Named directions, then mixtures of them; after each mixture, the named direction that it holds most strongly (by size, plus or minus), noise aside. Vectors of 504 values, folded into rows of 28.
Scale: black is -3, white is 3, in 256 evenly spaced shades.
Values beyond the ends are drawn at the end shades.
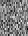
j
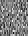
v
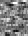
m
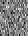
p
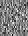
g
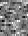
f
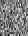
p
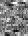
m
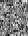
j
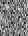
p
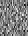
g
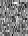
g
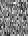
v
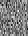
j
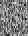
g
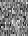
v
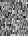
v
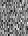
j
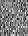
v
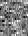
f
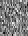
g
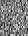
v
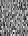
v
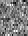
m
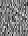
g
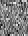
v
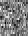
f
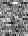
m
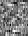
m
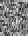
g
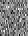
p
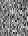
v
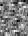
m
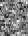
f
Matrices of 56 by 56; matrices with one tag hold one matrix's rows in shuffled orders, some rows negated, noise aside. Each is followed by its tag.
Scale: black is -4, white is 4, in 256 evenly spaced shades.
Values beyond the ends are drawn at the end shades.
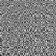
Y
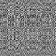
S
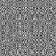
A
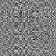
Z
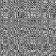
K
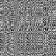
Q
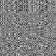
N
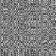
K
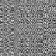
Q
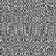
Y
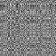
S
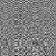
Z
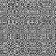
S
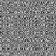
Y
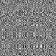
A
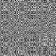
K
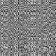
K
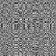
Z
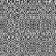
S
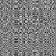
Z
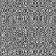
A
